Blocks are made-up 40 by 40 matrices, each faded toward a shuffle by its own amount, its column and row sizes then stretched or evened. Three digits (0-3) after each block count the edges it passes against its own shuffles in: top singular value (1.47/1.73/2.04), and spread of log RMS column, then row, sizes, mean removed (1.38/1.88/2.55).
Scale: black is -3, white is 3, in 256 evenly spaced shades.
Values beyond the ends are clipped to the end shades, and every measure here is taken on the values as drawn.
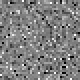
1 0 0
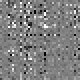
1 3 2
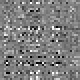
1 2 3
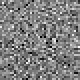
2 0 0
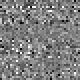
0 1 2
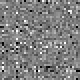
1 1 2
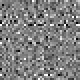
3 0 2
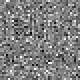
1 0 0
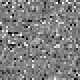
0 0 1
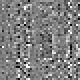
2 3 0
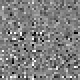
1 1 2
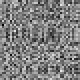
3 1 1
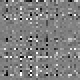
1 3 3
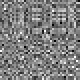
3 0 0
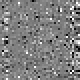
2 3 0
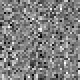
2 2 0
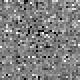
0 0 2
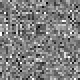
2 1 1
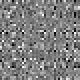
3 2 2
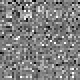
2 0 1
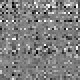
1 2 3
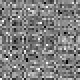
3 0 0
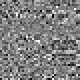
2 0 2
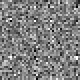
1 1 0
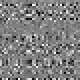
3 0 3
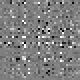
0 2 3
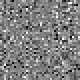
2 1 0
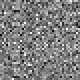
1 0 0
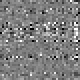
2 1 3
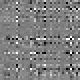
3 3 3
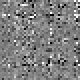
0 3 1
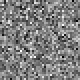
0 1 0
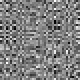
3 3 0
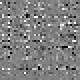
1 2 3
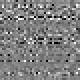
3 0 3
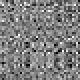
3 0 2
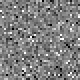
0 0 0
